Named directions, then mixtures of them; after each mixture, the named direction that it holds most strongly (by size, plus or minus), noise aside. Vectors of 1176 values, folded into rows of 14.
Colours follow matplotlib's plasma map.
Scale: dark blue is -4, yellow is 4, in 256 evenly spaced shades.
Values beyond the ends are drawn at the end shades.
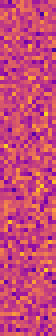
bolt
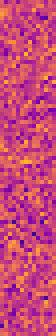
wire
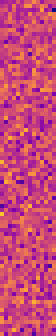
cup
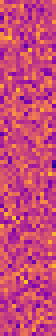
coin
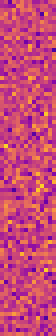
bolt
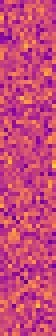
coin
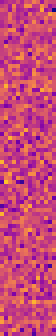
cup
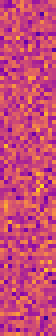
bolt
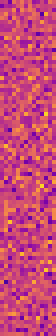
bolt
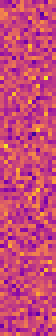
bolt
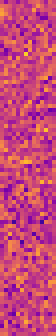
wire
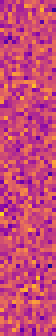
cup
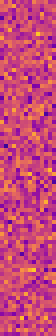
bolt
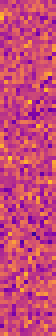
wire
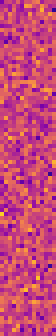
cup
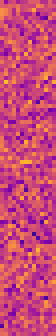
wire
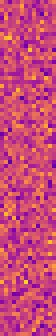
coin
